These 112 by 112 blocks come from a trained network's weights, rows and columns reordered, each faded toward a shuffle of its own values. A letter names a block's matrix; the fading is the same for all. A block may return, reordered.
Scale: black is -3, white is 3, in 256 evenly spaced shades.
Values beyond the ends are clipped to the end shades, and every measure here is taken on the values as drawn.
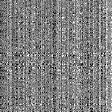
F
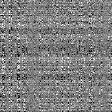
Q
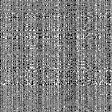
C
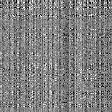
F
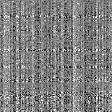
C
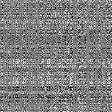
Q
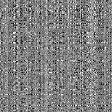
F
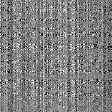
C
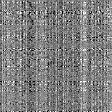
C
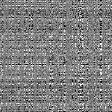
Q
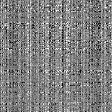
C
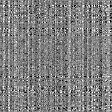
C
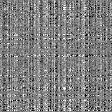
C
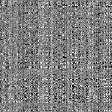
F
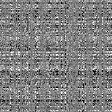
Q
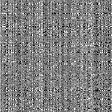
C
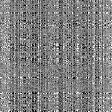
F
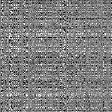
Q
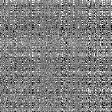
Q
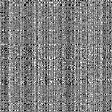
F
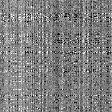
C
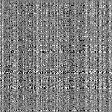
C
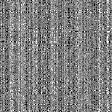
F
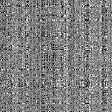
F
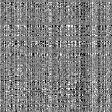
C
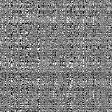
Q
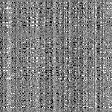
C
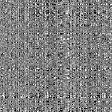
F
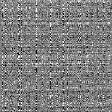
Q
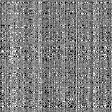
C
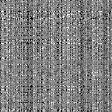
F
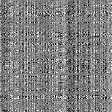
C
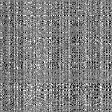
F
